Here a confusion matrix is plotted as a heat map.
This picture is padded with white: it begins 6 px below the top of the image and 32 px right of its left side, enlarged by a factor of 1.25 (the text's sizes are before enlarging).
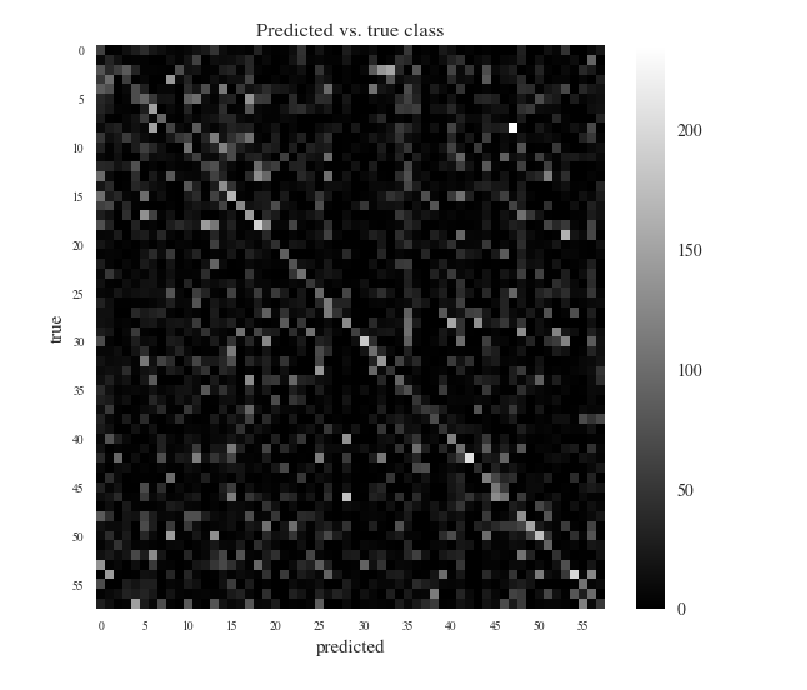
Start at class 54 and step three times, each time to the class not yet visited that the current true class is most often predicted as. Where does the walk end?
38
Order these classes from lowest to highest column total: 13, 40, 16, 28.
16, 28, 40, 13
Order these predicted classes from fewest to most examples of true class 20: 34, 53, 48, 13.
53, 34, 48, 13
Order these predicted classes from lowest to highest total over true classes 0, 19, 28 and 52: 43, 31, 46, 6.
46, 31, 43, 6
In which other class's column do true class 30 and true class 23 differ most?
19
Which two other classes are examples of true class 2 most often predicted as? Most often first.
33, 32
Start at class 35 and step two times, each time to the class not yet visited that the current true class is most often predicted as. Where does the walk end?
18
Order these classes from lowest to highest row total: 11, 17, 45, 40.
45, 40, 17, 11
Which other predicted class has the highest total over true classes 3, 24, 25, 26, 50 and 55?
8
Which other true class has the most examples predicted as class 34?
49
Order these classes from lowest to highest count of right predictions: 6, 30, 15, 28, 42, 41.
41, 28, 6, 15, 30, 42
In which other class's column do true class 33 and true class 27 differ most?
25
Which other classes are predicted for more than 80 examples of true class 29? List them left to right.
16, 24, 35, 48, 52
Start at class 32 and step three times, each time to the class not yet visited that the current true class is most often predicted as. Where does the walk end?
48
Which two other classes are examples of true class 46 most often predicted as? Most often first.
28, 45
